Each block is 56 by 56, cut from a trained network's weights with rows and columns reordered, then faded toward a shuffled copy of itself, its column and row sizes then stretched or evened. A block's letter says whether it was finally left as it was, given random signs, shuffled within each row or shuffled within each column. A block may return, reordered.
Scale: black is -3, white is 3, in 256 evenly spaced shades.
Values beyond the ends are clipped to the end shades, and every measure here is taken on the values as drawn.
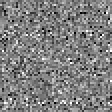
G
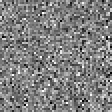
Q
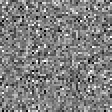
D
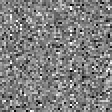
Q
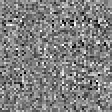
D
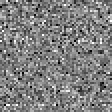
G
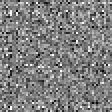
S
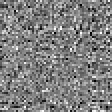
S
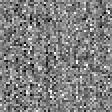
Q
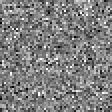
G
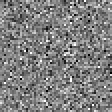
Q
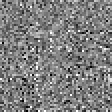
D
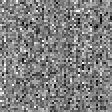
Q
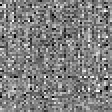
S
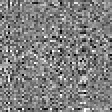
S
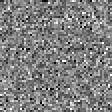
G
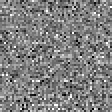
G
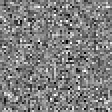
D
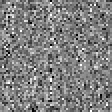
Q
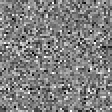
G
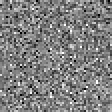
Q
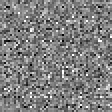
D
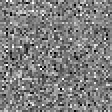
D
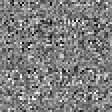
D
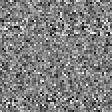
G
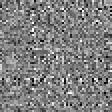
S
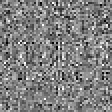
S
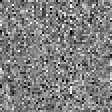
Q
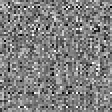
S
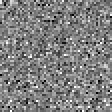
G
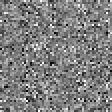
D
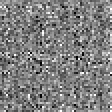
S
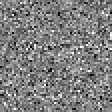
G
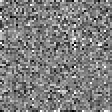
D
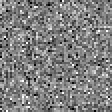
Q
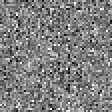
Q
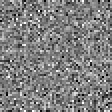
S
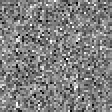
Q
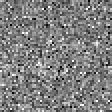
G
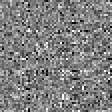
S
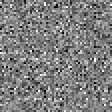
D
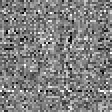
S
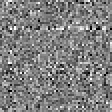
S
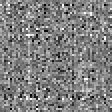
S
